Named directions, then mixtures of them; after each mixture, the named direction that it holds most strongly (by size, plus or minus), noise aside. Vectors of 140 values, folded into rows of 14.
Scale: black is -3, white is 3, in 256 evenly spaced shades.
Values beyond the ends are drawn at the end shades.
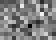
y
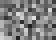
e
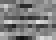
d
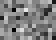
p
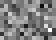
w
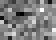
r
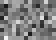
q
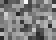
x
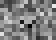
x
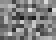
e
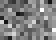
r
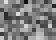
x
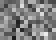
y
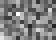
e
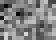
r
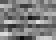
d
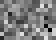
w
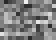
x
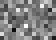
w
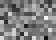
w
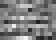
d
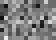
q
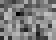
x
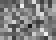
y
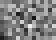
e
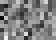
q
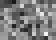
y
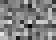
e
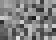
e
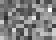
e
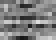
d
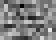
d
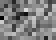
r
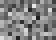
e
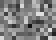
y
